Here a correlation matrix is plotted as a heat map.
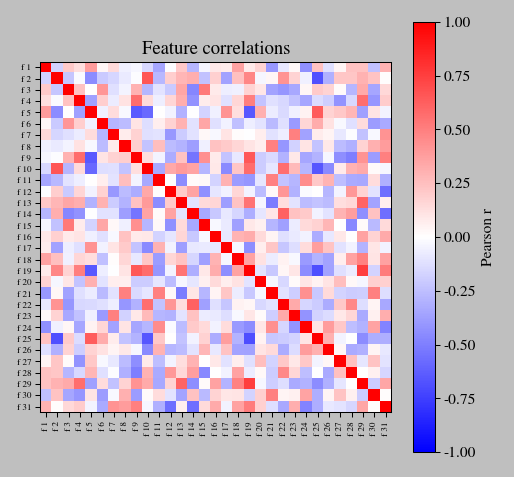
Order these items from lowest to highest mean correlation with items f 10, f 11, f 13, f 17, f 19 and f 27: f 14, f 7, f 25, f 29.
f 25, f 7, f 14, f 29
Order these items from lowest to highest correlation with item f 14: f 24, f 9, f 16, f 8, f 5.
f 9, f 8, f 16, f 5, f 24
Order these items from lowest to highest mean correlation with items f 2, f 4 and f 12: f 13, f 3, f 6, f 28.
f 3, f 6, f 28, f 13
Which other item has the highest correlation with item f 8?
f 21
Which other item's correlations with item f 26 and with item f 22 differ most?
f 10
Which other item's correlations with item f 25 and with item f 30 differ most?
f 2
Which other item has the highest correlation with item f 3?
f 15
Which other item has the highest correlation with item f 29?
f 19
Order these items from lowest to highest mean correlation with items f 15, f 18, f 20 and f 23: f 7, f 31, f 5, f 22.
f 22, f 5, f 7, f 31
